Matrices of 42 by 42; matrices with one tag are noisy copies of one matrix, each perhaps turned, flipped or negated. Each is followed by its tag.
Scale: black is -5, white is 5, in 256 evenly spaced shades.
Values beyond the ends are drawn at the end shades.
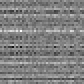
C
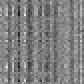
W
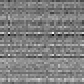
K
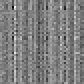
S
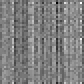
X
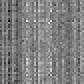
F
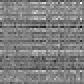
X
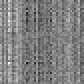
F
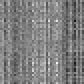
F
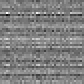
S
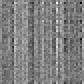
X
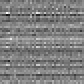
S
